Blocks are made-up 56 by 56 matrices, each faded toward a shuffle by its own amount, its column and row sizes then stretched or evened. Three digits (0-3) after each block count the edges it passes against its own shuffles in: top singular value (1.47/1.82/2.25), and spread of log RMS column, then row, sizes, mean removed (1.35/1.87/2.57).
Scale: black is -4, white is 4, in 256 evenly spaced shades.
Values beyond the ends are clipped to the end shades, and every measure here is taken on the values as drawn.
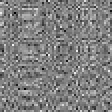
3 1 0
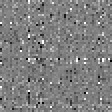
1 2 1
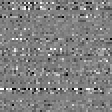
2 0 3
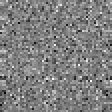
2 1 1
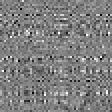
3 0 3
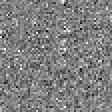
1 1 0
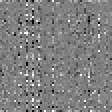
1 3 2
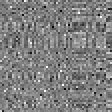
3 0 1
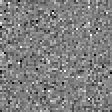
0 1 1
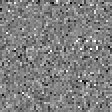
0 0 1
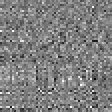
3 1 2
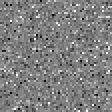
0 0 0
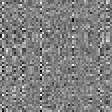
3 3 1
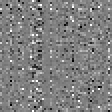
2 3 1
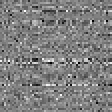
3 0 3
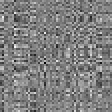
3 3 2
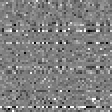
3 0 3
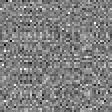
3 1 1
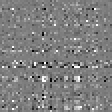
2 2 3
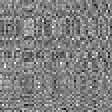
3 0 2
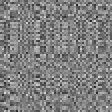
3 2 2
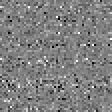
0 1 2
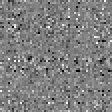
0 2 2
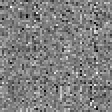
1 2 0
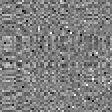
3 0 0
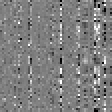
3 3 0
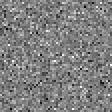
0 0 1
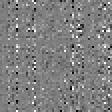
0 3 2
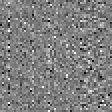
2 2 0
